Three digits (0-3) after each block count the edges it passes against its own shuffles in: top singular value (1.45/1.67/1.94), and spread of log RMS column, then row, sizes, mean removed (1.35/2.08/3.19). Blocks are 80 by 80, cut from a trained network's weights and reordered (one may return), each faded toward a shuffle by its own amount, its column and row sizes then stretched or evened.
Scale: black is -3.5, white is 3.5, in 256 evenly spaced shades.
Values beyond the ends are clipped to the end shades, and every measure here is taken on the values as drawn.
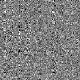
2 2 1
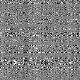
2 0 3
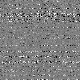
0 0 3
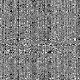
3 1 2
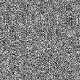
2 1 0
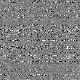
0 0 3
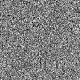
1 0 1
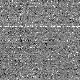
1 1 1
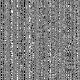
3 3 0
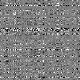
3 2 3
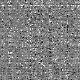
1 2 0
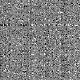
1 1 2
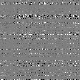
2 2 3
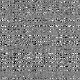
1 1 3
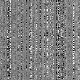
3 3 1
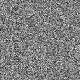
2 0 0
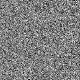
0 1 0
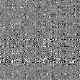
2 1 3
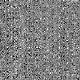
1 2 1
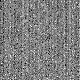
2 1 0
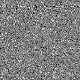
0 1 1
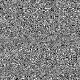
0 0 2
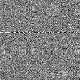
2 0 1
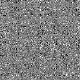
0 2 2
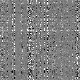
2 3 0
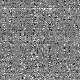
1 2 0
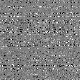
0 1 3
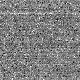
1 0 0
